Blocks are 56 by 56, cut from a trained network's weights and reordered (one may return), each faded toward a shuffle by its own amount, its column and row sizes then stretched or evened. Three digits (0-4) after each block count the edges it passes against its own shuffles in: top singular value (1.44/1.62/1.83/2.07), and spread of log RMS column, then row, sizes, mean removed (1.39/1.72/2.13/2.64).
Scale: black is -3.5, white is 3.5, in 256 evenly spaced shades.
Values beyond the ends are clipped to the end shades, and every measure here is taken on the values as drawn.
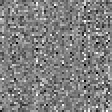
0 4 0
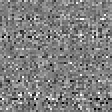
0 0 4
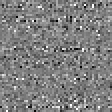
0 1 4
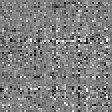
0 3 4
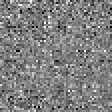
0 1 4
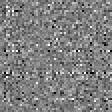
0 2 3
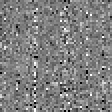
0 4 1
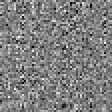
1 3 0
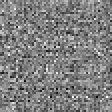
2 1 2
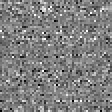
0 1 4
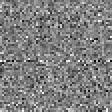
1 0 3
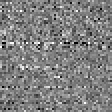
1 0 4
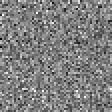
0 1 0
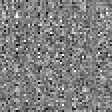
1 3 1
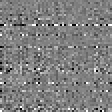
3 1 4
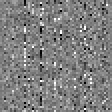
1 4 0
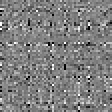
3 3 4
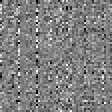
3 4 1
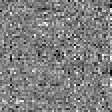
2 2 3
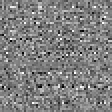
2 0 4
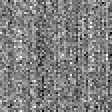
3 1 0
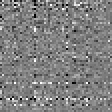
3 3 4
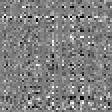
3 4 4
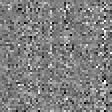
1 3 2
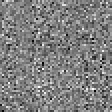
0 3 0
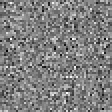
1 1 2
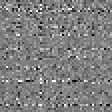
1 2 4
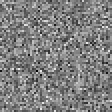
0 0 0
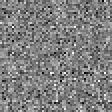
0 0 2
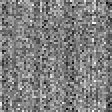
2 1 0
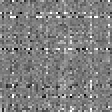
2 2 4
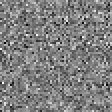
1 1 1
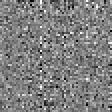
2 3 1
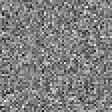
2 1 0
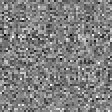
2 1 2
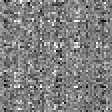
2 3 2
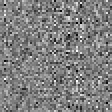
2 3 0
